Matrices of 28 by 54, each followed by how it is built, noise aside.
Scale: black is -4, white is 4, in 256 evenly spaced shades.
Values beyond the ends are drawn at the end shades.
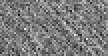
Toeplitz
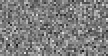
noise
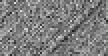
Hankel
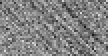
Toeplitz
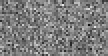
noise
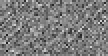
Hankel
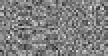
blocks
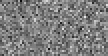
noise
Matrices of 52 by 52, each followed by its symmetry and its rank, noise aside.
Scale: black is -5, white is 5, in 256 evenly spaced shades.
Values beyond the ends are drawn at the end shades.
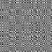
antisymmetric, rank two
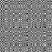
symmetric, rank two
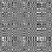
no symmetry, rank two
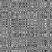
no symmetry, rank three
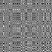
no symmetry, rank two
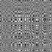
no symmetry, rank two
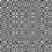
symmetric, rank two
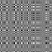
no symmetry, rank one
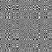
antisymmetric, rank two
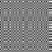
no symmetry, rank one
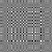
symmetric, rank one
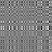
no symmetry, rank one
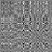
no symmetry, rank three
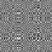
no symmetry, rank three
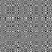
no symmetry, rank two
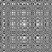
symmetric, rank two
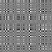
no symmetry, rank one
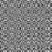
antisymmetric, rank two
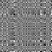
symmetric, rank two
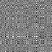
no symmetry, rank three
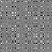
symmetric, rank two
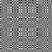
no symmetry, rank one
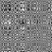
no symmetry, rank three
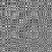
symmetric, rank three
